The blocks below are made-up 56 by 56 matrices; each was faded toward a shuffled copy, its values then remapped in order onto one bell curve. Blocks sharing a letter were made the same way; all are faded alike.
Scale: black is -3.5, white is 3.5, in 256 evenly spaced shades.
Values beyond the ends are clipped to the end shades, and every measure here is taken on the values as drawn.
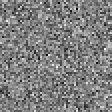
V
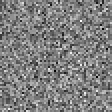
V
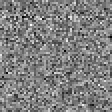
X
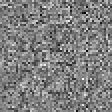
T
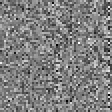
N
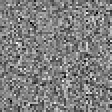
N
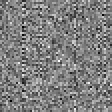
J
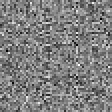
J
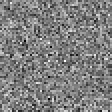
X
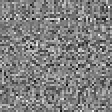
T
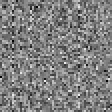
J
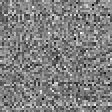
T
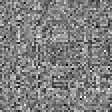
T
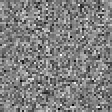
N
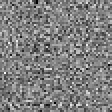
T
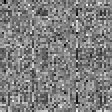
J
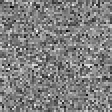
X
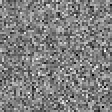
V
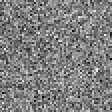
V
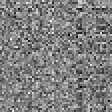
T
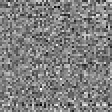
T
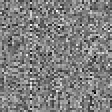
J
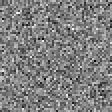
V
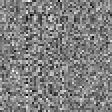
J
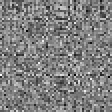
T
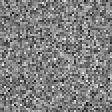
V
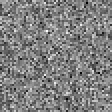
V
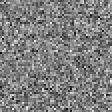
X
